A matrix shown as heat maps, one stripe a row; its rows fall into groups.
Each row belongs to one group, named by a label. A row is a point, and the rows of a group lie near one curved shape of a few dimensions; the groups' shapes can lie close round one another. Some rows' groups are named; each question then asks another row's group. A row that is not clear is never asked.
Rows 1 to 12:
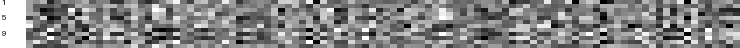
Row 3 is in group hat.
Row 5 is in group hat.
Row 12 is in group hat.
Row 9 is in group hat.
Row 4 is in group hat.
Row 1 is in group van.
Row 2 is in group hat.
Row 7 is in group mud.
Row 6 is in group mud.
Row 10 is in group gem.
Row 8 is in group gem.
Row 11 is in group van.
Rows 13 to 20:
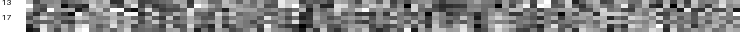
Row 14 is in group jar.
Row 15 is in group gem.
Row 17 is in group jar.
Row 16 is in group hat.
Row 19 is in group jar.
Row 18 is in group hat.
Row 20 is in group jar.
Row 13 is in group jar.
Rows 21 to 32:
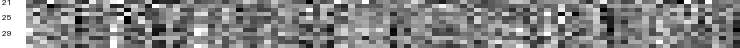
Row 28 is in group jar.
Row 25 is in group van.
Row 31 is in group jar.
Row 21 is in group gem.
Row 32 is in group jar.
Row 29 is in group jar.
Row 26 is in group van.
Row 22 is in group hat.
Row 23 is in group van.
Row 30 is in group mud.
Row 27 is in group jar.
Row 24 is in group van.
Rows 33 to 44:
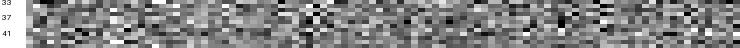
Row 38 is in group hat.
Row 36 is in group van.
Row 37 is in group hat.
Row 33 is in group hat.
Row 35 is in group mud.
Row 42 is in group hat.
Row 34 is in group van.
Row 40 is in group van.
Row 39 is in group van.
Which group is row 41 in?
gem
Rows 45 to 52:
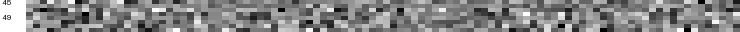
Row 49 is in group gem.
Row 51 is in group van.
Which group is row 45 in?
van
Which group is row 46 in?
mud
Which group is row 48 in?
gem
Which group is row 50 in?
jar
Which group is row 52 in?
van
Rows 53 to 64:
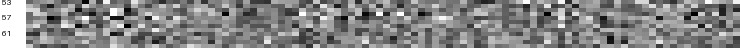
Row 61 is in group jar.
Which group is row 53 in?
gem
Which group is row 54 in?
mud
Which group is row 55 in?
gem
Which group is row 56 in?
mud
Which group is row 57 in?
hat
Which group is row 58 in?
mud
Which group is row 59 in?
van
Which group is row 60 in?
hat
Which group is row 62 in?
jar
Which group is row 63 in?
jar
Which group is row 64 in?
hat
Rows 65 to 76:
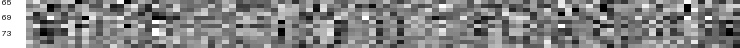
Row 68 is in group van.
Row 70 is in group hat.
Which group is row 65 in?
van
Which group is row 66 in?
hat
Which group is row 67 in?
van
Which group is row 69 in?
gem
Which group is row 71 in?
van
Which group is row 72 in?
hat
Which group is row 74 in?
mud
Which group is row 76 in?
jar
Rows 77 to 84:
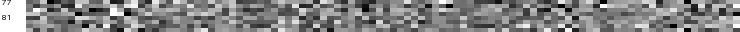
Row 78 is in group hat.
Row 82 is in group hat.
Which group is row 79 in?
mud
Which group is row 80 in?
gem
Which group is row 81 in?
jar
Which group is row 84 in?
van
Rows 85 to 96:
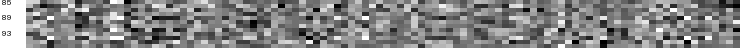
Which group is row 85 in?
gem
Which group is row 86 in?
hat
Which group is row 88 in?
gem
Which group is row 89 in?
gem
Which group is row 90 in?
gem
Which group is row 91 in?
gem
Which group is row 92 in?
jar
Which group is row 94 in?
gem
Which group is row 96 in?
hat
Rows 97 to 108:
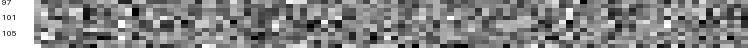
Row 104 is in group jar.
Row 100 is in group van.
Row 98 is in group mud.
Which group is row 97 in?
jar
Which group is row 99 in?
van
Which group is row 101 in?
hat
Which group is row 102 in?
jar
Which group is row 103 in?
jar
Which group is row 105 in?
gem
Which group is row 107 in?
hat
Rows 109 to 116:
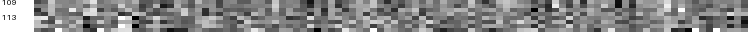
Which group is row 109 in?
jar
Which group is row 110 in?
jar
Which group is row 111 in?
mud
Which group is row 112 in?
jar
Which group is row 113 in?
gem
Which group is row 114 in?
van
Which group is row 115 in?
gem
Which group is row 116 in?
gem
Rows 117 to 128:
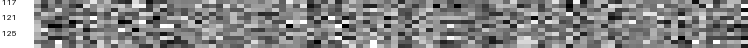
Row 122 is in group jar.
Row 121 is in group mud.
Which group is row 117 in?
van
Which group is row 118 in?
hat
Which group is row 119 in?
van
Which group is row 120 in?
gem
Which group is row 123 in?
hat
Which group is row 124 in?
gem
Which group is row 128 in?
van
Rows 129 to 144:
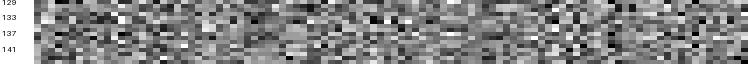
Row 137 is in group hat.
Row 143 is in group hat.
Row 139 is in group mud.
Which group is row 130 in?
jar
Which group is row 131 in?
jar
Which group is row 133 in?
mud
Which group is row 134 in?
mud
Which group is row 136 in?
jar
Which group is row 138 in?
gem
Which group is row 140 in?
van
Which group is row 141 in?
van
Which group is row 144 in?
van
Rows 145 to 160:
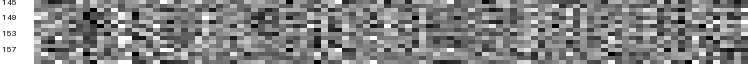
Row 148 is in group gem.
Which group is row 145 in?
hat
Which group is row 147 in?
gem
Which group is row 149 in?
mud
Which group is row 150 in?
gem
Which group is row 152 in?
jar
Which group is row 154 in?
gem
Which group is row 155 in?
hat
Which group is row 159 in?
mud
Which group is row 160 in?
gem
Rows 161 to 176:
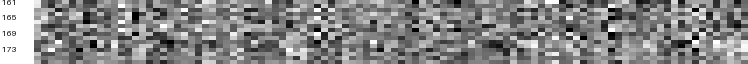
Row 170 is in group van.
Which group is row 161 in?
mud
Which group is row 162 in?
hat
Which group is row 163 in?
van
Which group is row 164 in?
van
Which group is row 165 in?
van
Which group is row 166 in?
mud
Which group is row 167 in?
hat
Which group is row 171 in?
gem
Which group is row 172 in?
gem
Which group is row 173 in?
hat
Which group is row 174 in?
jar
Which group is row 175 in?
hat
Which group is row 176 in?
jar
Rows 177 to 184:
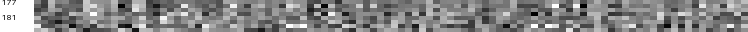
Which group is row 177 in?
jar
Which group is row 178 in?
jar
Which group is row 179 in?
jar
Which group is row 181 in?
hat
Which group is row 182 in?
hat
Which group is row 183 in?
jar
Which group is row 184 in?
gem
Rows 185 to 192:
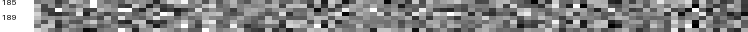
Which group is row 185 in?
mud
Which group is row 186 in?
van
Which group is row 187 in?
gem
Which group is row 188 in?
hat
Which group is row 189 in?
mud
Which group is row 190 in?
van
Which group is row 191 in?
van
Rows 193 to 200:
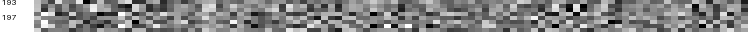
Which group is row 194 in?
van
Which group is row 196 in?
mud
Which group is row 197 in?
jar
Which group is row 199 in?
mud
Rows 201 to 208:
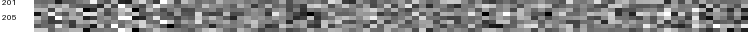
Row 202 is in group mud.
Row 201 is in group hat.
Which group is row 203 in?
van
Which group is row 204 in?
jar
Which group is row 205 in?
gem
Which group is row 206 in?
hat
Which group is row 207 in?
gem
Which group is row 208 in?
gem
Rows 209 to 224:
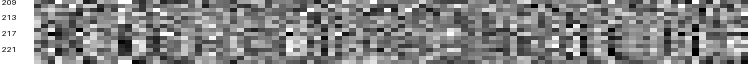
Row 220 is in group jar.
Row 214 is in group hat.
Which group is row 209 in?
gem
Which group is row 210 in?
mud
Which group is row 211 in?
mud
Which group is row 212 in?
hat
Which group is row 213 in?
jar
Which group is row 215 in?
van
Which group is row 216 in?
hat
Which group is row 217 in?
hat
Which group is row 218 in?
van
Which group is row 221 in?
hat
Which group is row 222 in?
van
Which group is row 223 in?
van
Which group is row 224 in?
gem
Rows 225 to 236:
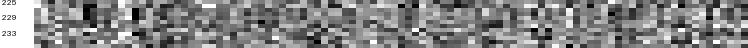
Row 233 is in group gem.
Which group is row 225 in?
hat
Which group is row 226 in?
jar
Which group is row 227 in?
van
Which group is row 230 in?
gem
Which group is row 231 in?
gem
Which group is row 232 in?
mud
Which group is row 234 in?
jar
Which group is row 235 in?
gem
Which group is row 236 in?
van
